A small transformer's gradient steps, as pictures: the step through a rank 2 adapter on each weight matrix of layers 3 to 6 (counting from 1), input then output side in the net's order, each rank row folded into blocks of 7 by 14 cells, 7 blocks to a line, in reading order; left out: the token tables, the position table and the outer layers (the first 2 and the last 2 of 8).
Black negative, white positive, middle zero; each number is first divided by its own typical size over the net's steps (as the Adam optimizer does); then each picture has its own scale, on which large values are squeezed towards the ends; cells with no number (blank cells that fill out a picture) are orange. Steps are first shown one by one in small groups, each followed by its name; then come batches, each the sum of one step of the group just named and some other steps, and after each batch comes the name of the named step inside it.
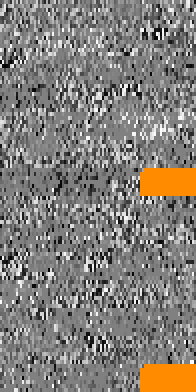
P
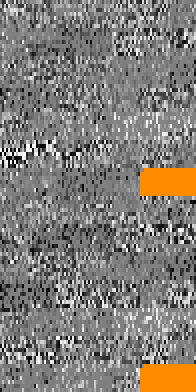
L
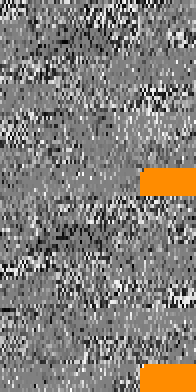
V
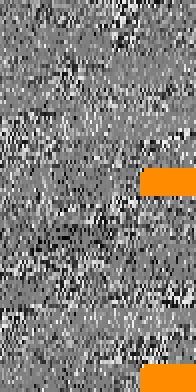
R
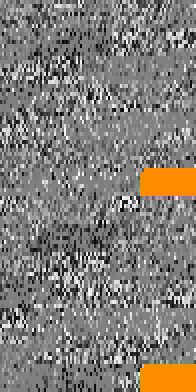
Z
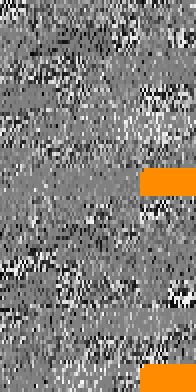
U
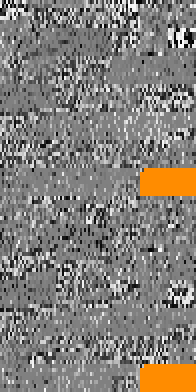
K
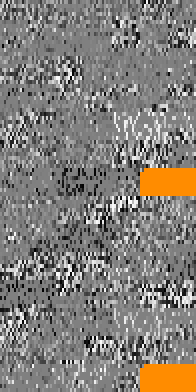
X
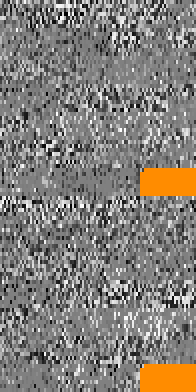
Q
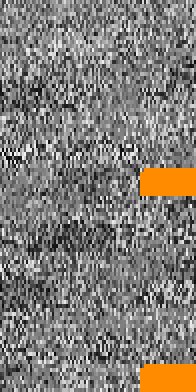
L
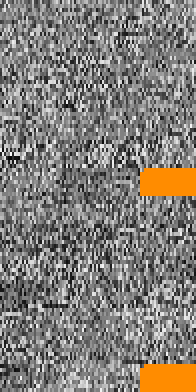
L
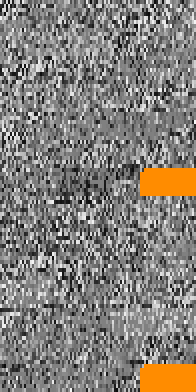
V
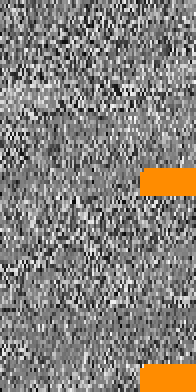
V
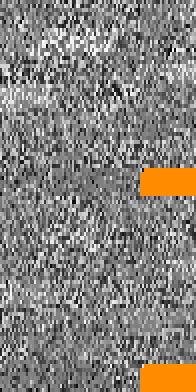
R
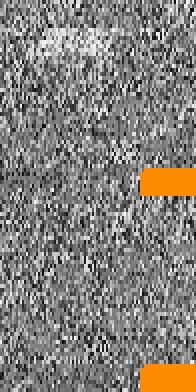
P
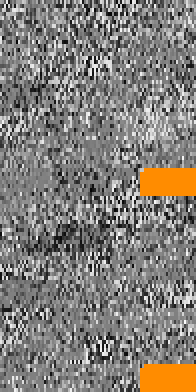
V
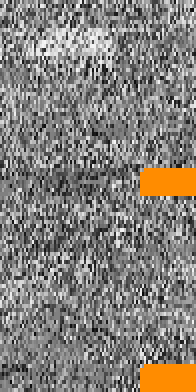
P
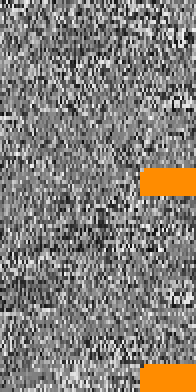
K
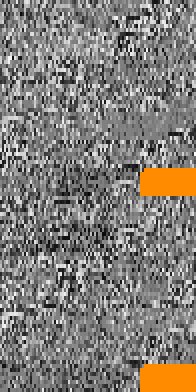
R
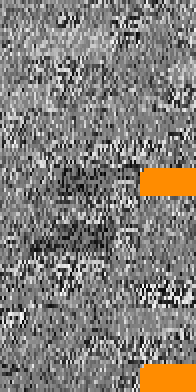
X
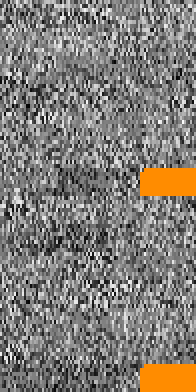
Q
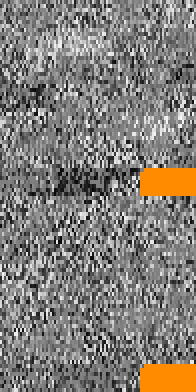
P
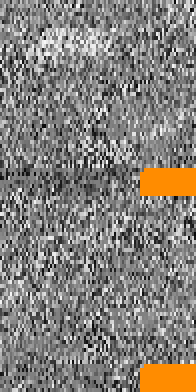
P
